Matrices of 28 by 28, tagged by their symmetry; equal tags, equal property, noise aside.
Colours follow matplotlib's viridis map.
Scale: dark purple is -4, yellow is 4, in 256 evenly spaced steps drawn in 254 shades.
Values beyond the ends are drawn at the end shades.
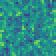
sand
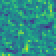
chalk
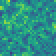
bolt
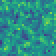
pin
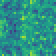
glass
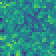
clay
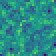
bolt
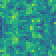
glass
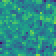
pin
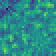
bolt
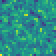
clay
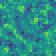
clay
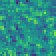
chalk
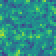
pin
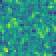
sand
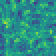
pin
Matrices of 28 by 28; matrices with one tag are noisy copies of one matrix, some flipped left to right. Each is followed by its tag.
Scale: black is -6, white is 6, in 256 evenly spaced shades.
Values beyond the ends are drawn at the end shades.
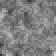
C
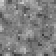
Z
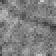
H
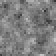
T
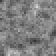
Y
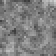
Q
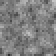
Z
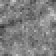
H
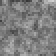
Q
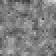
Q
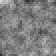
Q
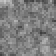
Q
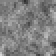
C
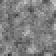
Z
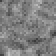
Y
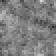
H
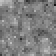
Q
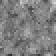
Z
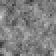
C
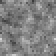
T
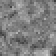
Y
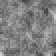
C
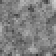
Z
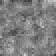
Q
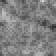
H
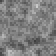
Y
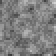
Z
